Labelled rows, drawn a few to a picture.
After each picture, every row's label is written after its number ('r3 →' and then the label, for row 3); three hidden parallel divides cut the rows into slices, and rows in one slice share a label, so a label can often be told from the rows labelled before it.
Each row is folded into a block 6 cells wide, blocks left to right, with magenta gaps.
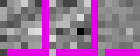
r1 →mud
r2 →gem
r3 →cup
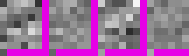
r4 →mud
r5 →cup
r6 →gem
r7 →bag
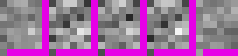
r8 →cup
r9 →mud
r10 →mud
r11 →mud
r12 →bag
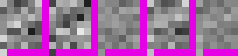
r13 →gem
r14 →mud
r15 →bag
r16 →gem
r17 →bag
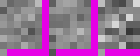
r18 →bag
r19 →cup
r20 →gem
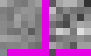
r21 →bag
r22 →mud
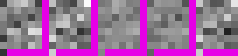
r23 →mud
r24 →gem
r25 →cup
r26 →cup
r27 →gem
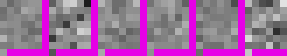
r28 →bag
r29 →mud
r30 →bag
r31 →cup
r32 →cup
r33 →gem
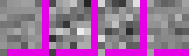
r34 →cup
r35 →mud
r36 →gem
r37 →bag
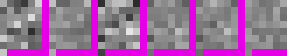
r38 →gem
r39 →bag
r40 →mud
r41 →cup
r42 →cup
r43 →bag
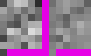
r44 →mud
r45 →cup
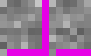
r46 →bag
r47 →bag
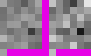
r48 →bag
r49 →gem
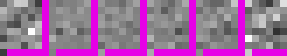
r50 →mud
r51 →bag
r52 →bag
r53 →bag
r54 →bag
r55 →gem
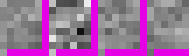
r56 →bag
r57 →gem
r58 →bag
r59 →cup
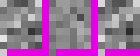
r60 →gem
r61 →cup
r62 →gem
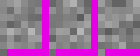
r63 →cup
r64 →cup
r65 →bag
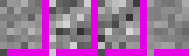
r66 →cup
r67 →gem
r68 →mud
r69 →bag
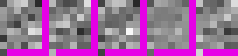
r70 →mud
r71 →gem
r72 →mud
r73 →cup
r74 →gem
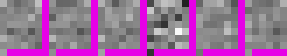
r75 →bag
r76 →bag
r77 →bag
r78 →mud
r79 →cup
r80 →bag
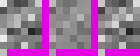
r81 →gem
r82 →bag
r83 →gem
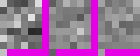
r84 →gem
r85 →cup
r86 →bag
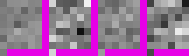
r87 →cup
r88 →gem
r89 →bag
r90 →mud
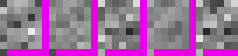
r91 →mud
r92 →cup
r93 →gem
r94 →bag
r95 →gem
